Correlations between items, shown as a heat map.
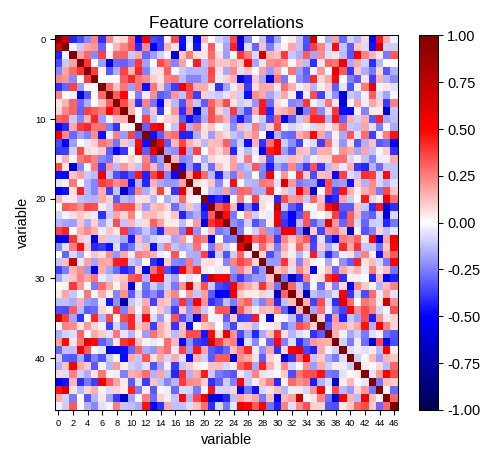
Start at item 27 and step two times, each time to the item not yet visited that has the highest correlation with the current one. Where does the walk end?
0
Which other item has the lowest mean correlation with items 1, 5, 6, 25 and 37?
40
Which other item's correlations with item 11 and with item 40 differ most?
4
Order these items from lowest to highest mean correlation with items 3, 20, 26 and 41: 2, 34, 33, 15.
34, 15, 33, 2
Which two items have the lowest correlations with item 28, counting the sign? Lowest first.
14, 13
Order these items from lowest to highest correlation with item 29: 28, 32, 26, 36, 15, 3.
15, 28, 32, 36, 26, 3
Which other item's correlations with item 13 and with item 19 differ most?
33
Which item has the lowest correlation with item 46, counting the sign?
13
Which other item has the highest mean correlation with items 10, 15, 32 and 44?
1
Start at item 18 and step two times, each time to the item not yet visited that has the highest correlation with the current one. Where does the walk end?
24
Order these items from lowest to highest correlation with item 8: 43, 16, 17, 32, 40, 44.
17, 32, 16, 40, 44, 43
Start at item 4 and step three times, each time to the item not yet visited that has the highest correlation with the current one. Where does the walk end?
30
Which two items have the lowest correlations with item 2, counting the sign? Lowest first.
16, 0
